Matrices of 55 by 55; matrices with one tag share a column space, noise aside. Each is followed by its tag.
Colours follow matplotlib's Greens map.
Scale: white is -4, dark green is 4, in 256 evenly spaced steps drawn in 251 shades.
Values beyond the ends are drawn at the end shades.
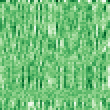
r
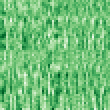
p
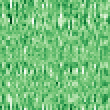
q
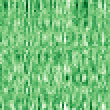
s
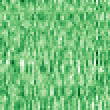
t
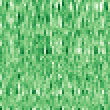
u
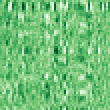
u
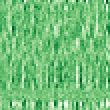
r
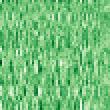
t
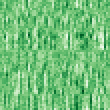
p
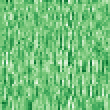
t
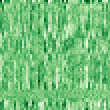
r
